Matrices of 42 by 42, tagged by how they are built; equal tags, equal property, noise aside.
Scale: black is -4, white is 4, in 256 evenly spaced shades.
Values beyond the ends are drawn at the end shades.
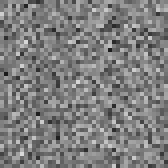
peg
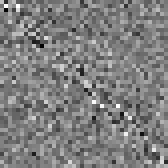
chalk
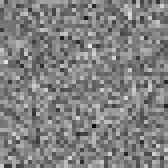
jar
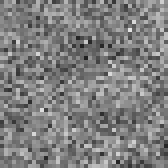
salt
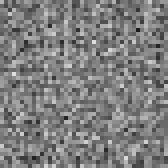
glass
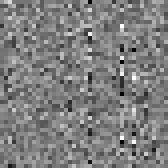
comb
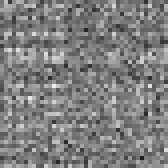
glass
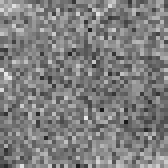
salt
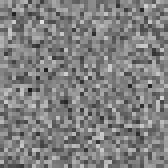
jar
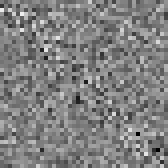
chalk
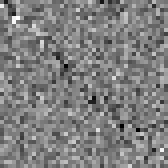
chalk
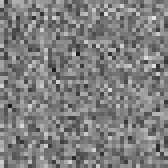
peg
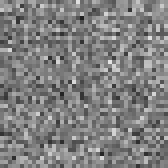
glass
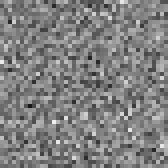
peg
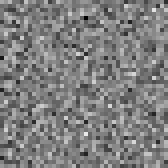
peg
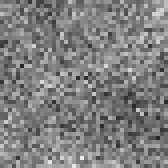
salt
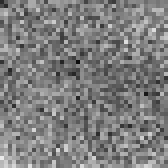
salt
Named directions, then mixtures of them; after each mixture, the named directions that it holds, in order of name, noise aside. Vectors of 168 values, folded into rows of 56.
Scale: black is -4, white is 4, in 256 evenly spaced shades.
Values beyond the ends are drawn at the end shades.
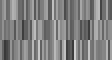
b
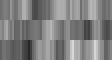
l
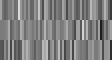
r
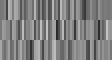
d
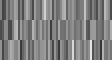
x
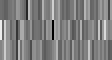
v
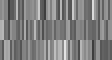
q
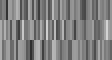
d, v.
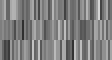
b.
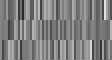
q, x.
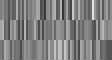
q.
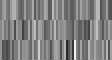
b.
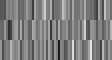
x.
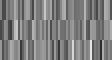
x.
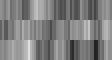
l.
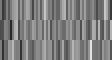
r, x.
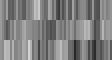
b, l, q.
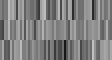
q.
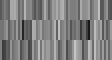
b, l, x.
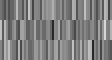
q, v, x.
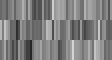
l, v.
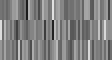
b, v.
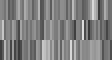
l, q, r.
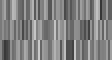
b.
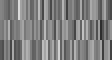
r.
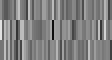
r, v.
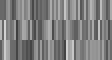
b, l, v.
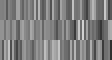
d, q, r.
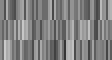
b.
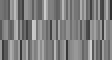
b, x.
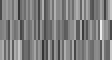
r.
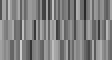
d, x.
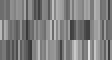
b, l, v.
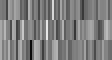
d, v.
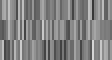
q, x.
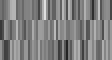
b, q, x.
